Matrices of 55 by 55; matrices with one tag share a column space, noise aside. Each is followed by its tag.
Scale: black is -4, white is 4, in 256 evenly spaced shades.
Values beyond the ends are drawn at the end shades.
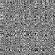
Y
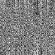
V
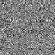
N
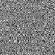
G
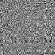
G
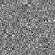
N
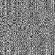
V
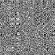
Y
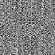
V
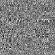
N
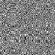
G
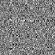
N
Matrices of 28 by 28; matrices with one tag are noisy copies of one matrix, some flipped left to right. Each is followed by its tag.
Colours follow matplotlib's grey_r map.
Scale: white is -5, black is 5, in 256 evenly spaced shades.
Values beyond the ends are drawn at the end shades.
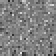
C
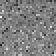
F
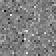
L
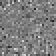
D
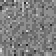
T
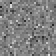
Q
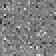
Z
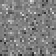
C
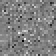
L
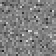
L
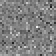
Z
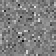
L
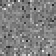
D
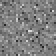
L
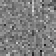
T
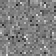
Q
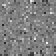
C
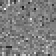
D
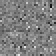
Z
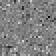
D
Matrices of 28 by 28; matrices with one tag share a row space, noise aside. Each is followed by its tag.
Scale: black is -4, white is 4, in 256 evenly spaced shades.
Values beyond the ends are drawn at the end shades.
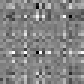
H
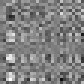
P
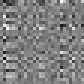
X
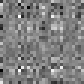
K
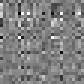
K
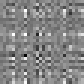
H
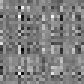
K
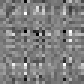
H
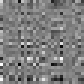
K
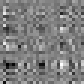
X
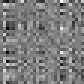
X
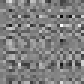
P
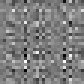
H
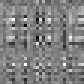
H
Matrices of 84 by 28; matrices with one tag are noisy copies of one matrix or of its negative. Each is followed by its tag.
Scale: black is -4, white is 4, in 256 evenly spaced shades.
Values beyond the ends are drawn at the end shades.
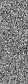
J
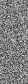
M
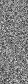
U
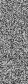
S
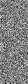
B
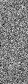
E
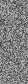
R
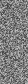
B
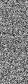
J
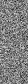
M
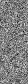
U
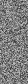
M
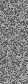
E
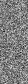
M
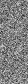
B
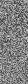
R
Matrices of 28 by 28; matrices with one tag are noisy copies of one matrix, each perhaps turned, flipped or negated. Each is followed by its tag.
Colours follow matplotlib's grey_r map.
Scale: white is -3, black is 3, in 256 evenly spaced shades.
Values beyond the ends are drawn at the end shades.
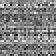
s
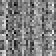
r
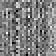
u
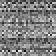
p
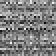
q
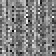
q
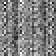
p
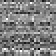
r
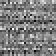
q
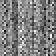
p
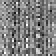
u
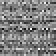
q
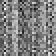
p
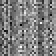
p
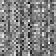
q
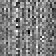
u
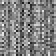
q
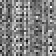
s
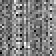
s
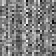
q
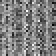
q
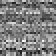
r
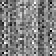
p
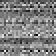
p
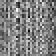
u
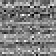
r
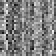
r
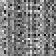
s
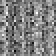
r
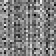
s
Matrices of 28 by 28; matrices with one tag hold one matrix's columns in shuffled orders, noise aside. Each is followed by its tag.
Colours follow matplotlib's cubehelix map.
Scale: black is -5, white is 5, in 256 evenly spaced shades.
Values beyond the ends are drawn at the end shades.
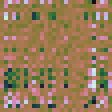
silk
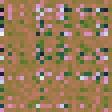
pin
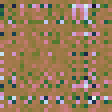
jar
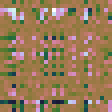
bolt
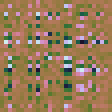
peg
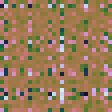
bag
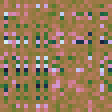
peg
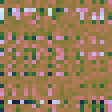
bolt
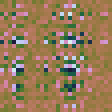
peg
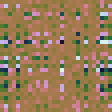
peg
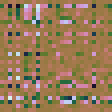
jar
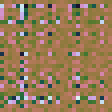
jar
